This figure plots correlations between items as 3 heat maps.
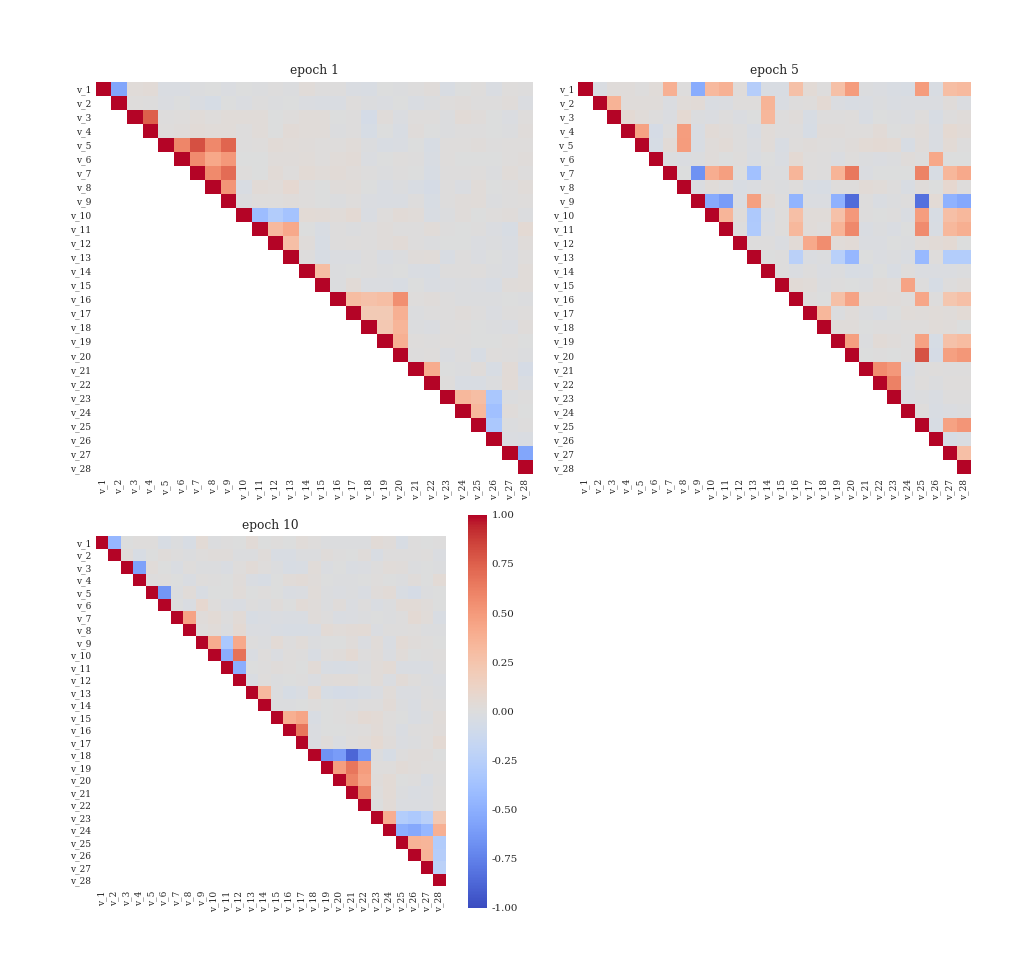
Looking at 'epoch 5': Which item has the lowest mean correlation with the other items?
v_9
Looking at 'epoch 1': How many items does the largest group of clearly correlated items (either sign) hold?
5
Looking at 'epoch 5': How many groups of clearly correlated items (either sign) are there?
7
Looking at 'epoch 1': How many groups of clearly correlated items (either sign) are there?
9
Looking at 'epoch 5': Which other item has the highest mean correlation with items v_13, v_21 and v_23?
v_22
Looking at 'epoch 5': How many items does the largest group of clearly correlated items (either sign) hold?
12
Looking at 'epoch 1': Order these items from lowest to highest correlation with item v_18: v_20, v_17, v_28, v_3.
v_3, v_28, v_17, v_20
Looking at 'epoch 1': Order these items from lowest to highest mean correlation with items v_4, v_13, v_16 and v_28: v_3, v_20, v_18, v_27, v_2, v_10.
v_27, v_10, v_2, v_18, v_20, v_3
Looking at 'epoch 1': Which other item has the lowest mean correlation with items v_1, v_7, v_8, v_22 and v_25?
v_2
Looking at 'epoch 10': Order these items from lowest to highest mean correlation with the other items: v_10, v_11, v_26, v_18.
v_18, v_11, v_26, v_10
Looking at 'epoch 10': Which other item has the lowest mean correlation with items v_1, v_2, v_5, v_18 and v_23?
v_21
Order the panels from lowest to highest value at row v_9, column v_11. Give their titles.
epoch 5, epoch 10, epoch 1
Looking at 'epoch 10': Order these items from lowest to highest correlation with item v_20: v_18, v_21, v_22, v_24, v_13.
v_18, v_13, v_24, v_22, v_21
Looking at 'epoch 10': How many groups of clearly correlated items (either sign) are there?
9
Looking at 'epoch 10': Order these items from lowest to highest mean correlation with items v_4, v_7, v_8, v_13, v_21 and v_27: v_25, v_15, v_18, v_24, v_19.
v_18, v_24, v_15, v_25, v_19
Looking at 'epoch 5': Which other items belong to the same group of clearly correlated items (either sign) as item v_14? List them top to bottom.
v_2, v_3
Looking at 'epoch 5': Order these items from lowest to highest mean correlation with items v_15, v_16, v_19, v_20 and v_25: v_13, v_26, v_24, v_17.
v_13, v_26, v_17, v_24
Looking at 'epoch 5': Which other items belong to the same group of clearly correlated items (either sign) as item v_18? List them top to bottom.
v_12, v_17
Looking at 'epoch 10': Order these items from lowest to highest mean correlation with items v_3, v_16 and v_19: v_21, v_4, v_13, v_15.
v_4, v_13, v_15, v_21
